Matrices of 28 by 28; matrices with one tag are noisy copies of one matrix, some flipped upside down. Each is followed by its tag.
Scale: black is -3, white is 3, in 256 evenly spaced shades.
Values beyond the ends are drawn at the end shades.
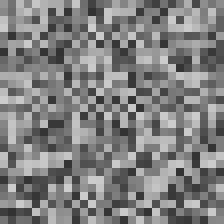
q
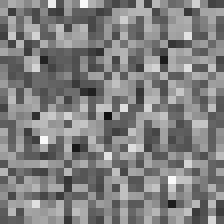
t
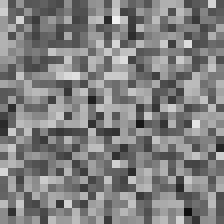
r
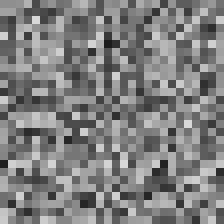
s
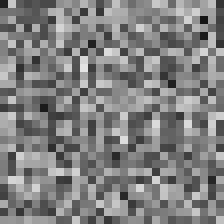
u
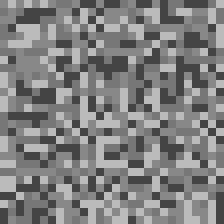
u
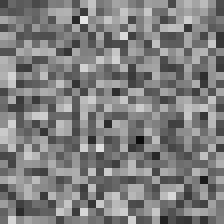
u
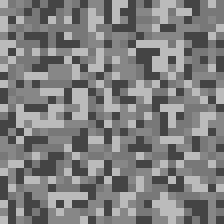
r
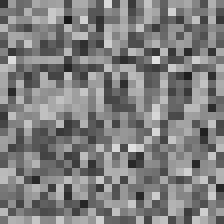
t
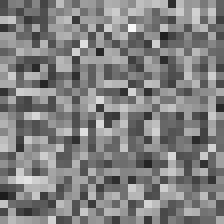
u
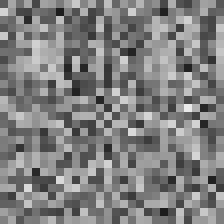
s
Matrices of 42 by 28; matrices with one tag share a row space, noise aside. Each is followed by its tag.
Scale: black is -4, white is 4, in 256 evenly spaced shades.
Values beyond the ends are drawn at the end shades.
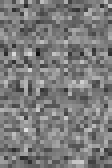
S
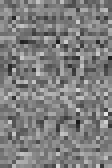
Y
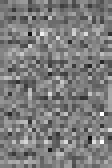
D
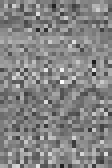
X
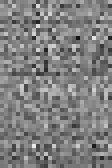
X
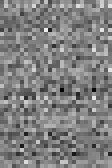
X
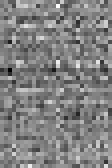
Y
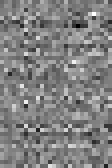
S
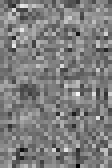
Y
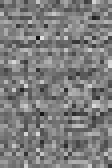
S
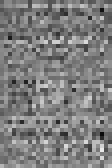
D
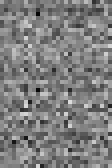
S
